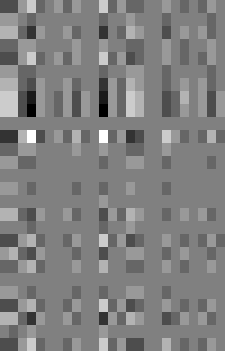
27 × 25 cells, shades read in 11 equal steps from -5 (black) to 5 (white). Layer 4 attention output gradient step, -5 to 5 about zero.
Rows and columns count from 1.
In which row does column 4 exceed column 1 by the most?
11
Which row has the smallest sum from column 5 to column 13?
9
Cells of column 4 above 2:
4
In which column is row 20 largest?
2
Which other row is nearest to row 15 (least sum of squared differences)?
23
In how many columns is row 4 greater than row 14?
6
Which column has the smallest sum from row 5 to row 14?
12
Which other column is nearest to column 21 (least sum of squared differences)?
5
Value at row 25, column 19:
-2
